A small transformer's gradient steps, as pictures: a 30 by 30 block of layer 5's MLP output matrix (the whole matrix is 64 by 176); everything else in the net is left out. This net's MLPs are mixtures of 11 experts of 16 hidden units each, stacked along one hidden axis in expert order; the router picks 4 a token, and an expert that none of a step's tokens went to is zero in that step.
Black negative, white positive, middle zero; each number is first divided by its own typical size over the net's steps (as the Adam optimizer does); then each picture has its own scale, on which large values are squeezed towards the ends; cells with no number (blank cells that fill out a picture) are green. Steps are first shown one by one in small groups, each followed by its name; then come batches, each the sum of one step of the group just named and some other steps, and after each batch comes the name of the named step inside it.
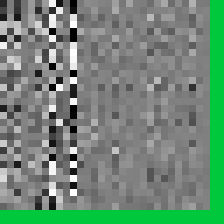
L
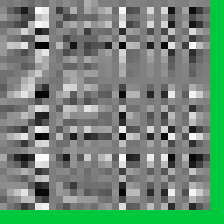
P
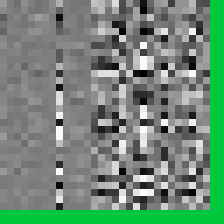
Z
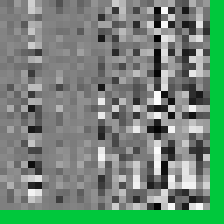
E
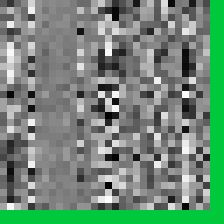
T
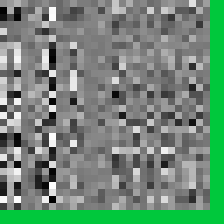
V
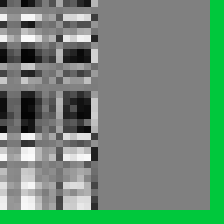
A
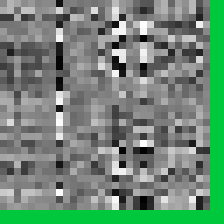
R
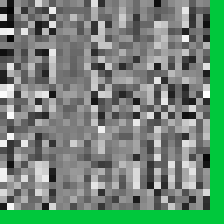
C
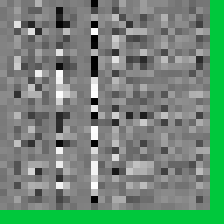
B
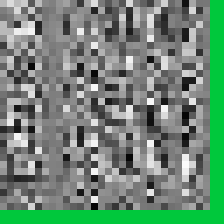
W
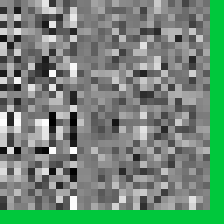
Z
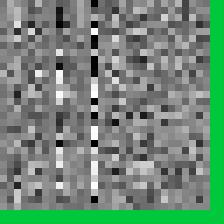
B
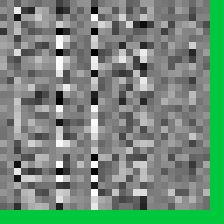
P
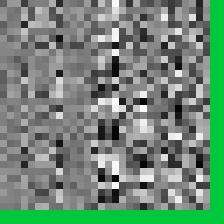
P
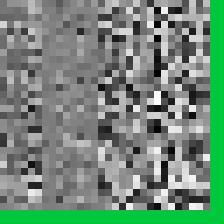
E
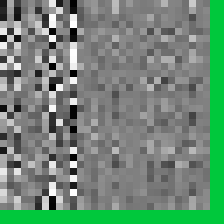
L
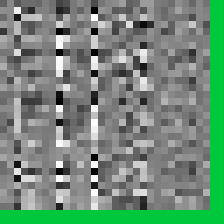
A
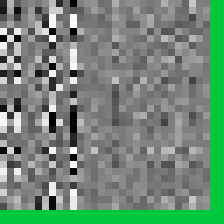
L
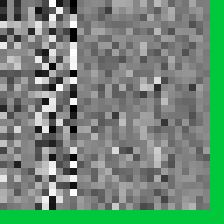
L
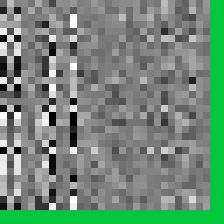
W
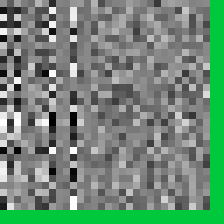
C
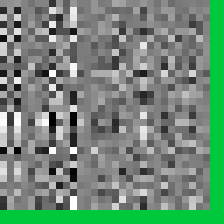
Z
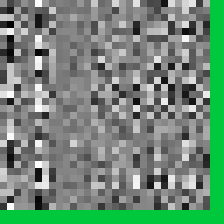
C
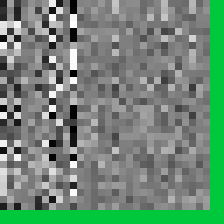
L
